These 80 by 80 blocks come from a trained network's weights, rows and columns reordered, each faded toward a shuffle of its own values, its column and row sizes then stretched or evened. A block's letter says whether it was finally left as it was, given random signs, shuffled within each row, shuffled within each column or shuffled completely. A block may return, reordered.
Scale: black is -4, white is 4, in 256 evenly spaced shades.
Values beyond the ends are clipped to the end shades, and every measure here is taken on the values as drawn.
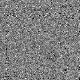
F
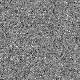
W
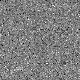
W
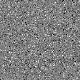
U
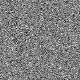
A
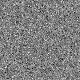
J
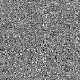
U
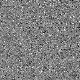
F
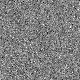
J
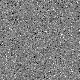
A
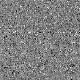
U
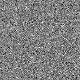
F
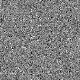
F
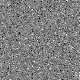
A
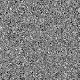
U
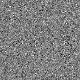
F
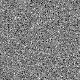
A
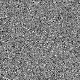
W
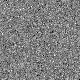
J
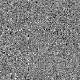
U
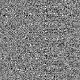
U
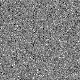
A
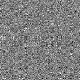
U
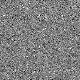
F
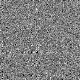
F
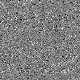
W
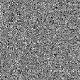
U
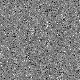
A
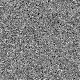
J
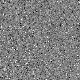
A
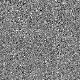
F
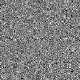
U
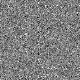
F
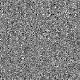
U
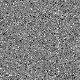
F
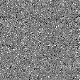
U
